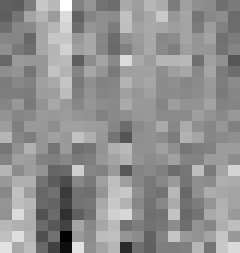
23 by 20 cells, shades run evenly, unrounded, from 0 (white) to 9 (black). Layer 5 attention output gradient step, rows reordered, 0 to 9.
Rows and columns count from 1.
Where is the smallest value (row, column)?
1, 6
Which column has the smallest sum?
11
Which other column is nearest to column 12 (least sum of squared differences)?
18
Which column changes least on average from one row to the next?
13
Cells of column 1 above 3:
18
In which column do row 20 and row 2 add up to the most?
7
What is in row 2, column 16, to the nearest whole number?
3
